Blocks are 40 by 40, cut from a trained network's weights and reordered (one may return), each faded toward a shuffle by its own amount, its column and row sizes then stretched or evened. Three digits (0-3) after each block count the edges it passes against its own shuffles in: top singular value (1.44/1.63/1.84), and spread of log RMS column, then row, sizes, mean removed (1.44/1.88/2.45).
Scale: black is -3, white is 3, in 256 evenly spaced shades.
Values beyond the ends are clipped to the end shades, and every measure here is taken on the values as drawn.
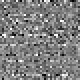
1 0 3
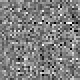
0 2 1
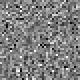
0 0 0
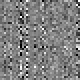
3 3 0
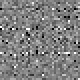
1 2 2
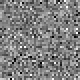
0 1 2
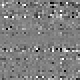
0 1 3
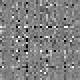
2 3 1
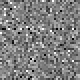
1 0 1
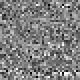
2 0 1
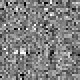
3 1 1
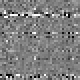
2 0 3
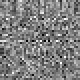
2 0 1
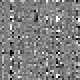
0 3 2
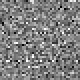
0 0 2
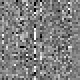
1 3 0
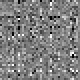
2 3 1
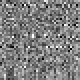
3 0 1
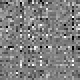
0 3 3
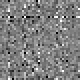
2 2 1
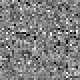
1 1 0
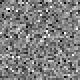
0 0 0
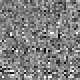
1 1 2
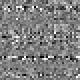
1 0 3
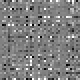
0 3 3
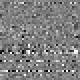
0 0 3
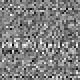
3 0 2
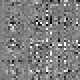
0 3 2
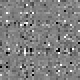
0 2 2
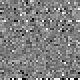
1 0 2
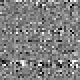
0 1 3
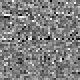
2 0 1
